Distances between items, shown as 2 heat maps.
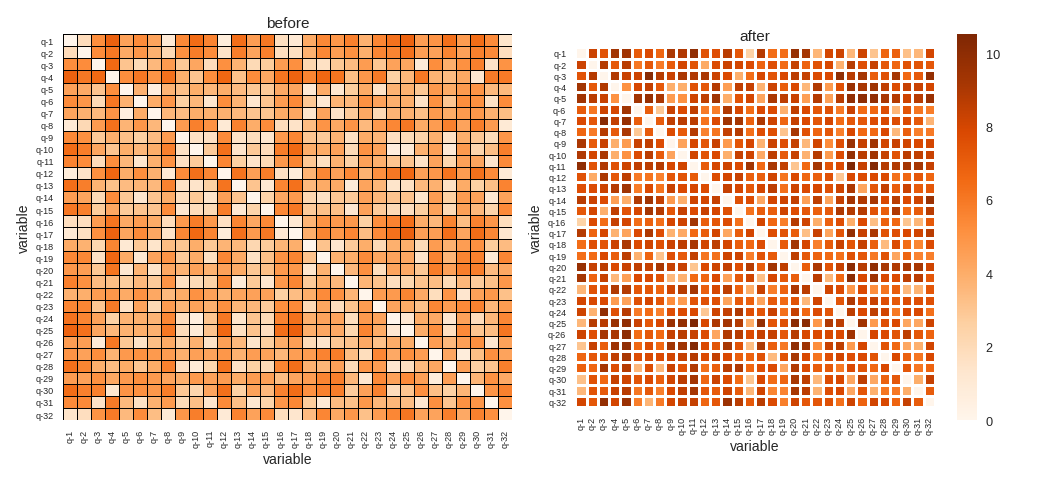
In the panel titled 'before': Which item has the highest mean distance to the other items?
q-4
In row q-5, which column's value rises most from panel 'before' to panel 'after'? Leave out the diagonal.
q-7
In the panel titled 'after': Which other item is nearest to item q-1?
q-16
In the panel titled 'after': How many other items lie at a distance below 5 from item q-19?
3
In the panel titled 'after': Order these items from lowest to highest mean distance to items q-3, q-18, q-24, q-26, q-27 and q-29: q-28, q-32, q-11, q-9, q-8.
q-8, q-28, q-32, q-9, q-11
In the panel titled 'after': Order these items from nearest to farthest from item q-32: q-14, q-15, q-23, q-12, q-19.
q-19, q-12, q-23, q-15, q-14
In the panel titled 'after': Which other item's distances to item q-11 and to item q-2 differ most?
q-20
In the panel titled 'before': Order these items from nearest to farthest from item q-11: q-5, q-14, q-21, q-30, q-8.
q-14, q-21, q-5, q-30, q-8
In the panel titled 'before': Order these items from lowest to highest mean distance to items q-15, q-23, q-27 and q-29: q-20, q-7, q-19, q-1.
q-7, q-20, q-19, q-1
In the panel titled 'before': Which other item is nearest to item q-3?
q-26
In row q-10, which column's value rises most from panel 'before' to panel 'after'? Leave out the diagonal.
q-25
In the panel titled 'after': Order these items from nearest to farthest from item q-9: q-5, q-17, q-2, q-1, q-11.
q-17, q-5, q-2, q-11, q-1
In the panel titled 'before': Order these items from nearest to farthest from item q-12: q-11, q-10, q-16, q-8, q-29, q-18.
q-8, q-16, q-18, q-29, q-11, q-10
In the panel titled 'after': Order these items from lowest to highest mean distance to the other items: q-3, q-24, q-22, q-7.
q-22, q-24, q-7, q-3
